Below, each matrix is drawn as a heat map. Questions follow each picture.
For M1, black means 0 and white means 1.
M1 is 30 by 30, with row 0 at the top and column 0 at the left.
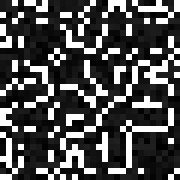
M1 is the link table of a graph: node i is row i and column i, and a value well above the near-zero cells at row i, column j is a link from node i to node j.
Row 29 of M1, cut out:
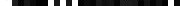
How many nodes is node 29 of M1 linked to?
6
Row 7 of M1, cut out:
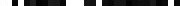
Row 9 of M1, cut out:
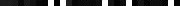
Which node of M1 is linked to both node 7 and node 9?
node 28
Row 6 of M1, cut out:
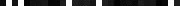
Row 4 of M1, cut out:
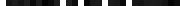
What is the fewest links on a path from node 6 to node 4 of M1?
4
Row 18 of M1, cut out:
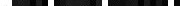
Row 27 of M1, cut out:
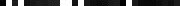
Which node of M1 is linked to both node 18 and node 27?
node 1
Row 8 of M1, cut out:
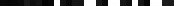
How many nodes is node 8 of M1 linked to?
9
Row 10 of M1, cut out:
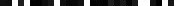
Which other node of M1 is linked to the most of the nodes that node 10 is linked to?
node 21
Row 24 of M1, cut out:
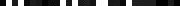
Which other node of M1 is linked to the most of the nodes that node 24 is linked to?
node 14
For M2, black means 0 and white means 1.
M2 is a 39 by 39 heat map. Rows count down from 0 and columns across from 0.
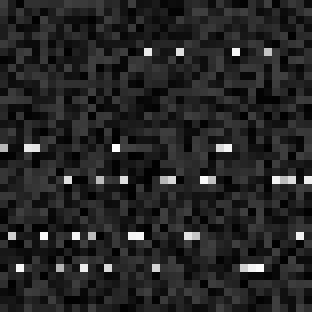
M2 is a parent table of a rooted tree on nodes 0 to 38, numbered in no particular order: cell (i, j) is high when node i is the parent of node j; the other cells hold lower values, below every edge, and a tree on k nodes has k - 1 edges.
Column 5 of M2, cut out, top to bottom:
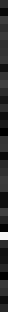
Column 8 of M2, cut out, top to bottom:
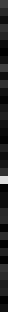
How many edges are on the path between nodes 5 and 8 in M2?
4
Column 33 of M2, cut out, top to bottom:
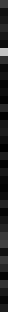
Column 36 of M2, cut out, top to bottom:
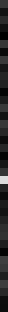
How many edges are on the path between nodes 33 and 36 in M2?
3
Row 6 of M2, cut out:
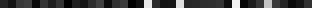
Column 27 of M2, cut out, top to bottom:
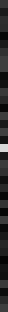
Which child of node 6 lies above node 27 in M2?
18
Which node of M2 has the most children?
22
